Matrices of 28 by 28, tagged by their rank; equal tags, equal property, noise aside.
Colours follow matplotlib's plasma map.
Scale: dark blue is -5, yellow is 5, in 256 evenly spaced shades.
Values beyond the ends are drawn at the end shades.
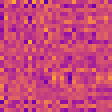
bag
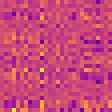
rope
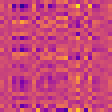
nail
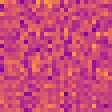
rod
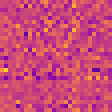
rod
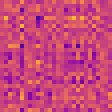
bag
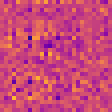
rod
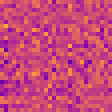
rod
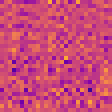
rod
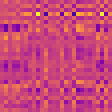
nail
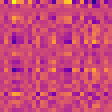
nail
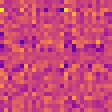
bag
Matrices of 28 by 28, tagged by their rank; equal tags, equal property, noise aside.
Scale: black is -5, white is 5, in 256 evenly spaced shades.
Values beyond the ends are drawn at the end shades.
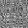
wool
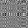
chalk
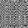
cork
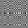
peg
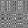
peg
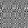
chalk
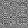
cork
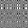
peg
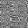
wool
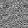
wool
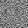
wool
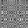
chalk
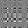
peg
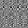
cork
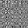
cork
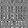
chalk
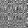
cork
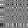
peg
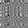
chalk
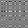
peg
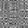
cork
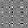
peg
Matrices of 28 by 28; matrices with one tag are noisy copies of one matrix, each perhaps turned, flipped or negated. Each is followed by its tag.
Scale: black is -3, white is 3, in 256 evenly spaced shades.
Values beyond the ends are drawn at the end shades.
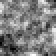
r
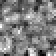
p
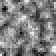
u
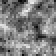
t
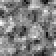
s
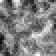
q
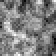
q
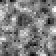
s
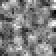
p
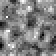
s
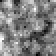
q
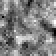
t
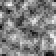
u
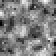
s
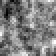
r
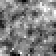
r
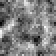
t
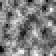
u
